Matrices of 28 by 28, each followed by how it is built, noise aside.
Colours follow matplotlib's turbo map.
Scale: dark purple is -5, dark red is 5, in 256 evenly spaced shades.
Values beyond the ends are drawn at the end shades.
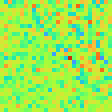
upper triangular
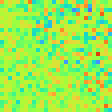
upper triangular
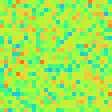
noise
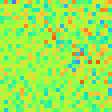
upper triangular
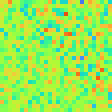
upper triangular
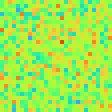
noise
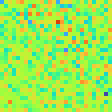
upper triangular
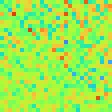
upper triangular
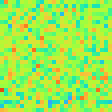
repeating columns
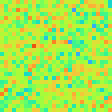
Hankel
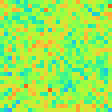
smooth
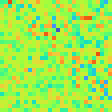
upper triangular
